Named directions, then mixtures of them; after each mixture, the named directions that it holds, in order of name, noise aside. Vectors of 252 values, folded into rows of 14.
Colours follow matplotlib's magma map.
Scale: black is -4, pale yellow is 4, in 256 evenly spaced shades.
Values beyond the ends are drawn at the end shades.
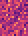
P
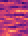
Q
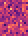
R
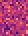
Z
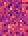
R.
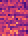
P, Q, Z.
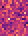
P, Z.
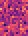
R.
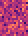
R.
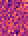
P, R.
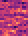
Q.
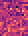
Q, R.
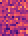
P, Q, Z.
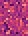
R, Z.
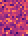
Z.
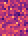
P, Q, R.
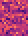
Q, Z.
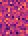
P, Z.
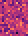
R, Z.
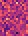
Z.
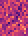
P, R.
